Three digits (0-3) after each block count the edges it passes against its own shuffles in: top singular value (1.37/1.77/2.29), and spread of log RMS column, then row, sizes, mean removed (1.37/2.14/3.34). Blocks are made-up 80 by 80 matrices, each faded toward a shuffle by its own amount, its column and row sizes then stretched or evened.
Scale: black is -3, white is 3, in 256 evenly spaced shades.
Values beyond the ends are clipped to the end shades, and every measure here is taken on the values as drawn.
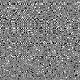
3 0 2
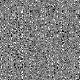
2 2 0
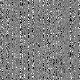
2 3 1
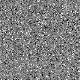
1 1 1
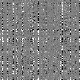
3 3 2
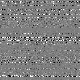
2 0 3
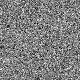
0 0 0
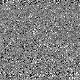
0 0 2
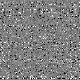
2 1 2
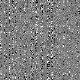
0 3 1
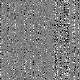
2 3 1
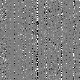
2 3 0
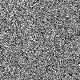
0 0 0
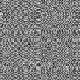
3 0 0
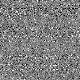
1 0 2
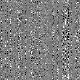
0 3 1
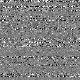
0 0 3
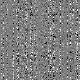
0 3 1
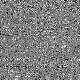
1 0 2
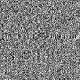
2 0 1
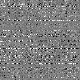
2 1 3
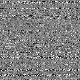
0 0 3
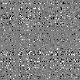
1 2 3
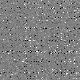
0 1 2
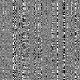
3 3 0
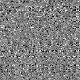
2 0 2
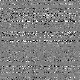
1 1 3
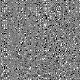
2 2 1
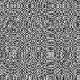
3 2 0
